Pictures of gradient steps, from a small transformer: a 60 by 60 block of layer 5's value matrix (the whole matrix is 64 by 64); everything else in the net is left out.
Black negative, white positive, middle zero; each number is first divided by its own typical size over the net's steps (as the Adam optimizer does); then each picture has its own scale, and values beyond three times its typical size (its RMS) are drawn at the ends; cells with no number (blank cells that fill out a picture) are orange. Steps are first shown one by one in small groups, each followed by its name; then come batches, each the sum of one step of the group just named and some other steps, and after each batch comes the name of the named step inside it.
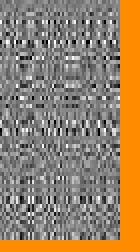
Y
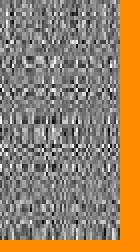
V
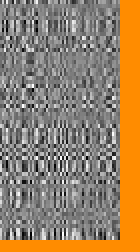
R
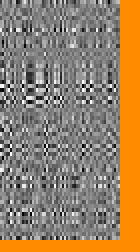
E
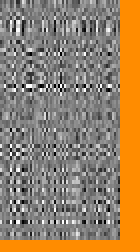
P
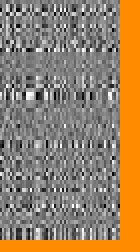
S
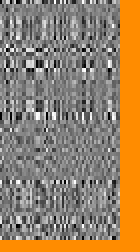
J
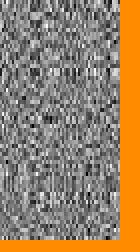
R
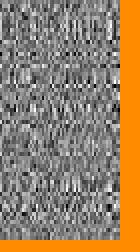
Y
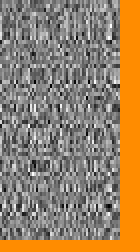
Y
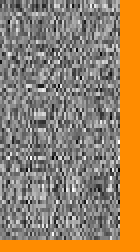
P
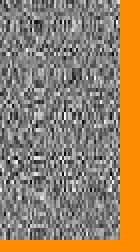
R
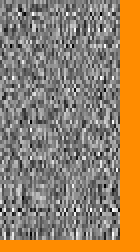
R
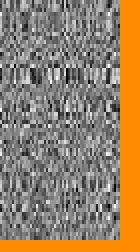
J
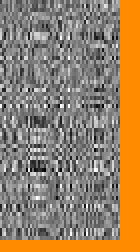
E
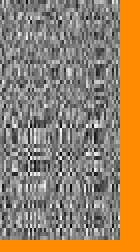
R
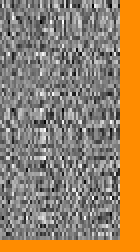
E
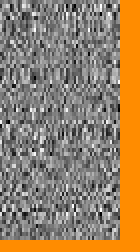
V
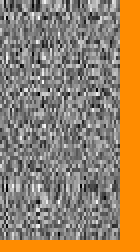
Y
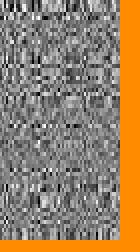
S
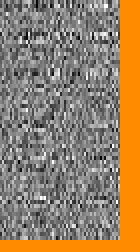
V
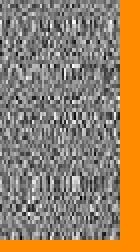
Y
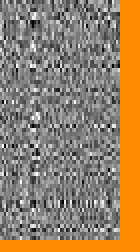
J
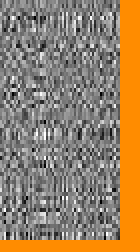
R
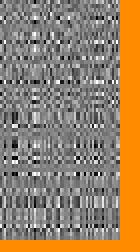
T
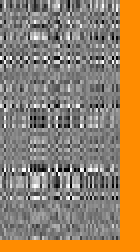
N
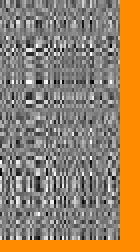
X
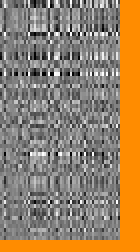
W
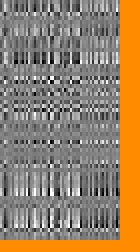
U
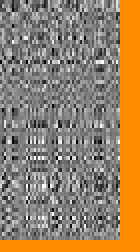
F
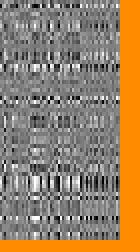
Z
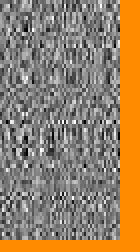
U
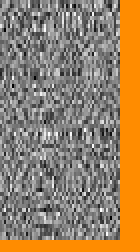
W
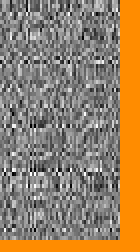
N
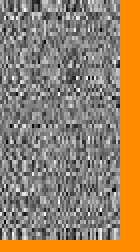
T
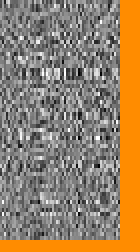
X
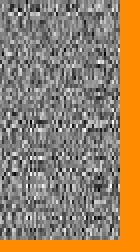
F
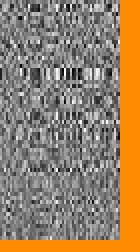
N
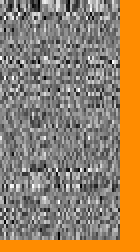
N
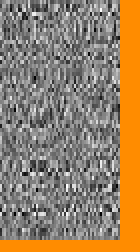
N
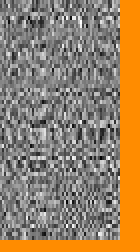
F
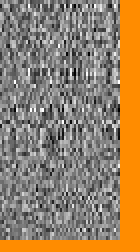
W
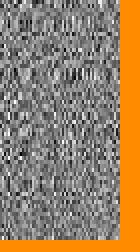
W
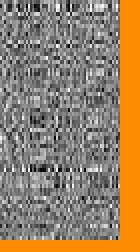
N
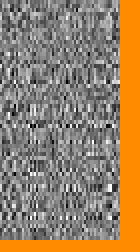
F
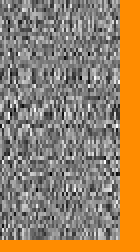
W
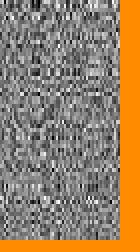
W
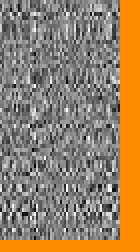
X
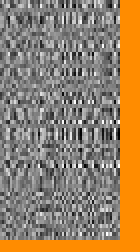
W
